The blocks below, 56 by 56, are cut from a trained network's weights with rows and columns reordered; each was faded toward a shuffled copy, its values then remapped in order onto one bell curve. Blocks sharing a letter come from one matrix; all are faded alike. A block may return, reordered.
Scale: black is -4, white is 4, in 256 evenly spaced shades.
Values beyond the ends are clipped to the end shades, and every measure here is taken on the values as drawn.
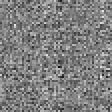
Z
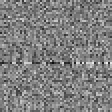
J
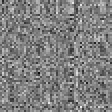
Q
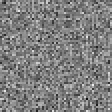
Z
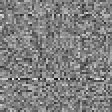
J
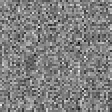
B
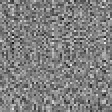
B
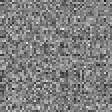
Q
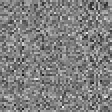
Q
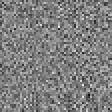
B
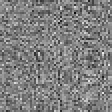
Q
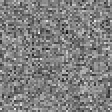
Z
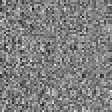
Z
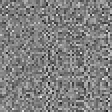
Q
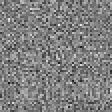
B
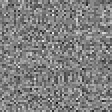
B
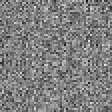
Z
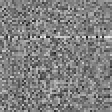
J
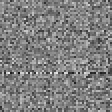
J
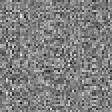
Q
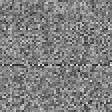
J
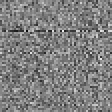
J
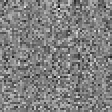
Z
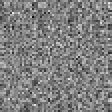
Q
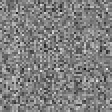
Z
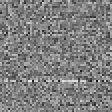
J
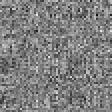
Z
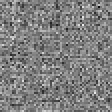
Z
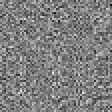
B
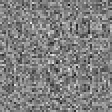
Q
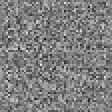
Z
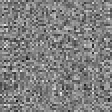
B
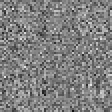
Z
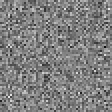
Z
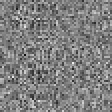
Q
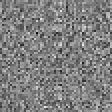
B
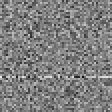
J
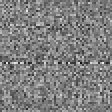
J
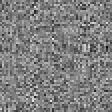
Q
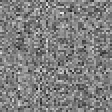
Z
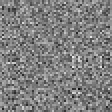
B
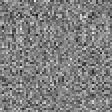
B
